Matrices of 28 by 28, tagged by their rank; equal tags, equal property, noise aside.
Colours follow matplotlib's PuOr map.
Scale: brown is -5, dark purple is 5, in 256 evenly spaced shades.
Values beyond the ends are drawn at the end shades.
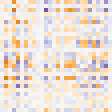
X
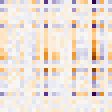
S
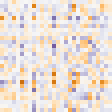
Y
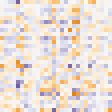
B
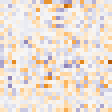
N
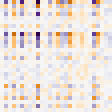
S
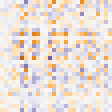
Y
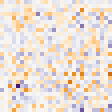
N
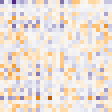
B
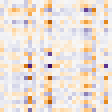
X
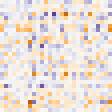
B
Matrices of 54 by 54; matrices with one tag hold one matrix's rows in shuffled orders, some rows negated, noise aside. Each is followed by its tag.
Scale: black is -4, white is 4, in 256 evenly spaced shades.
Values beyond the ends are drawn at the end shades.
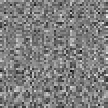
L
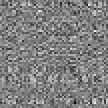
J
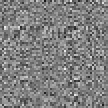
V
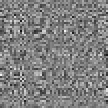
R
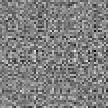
J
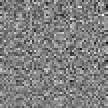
L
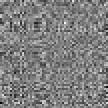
R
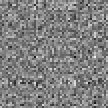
J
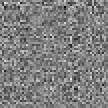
V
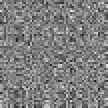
L
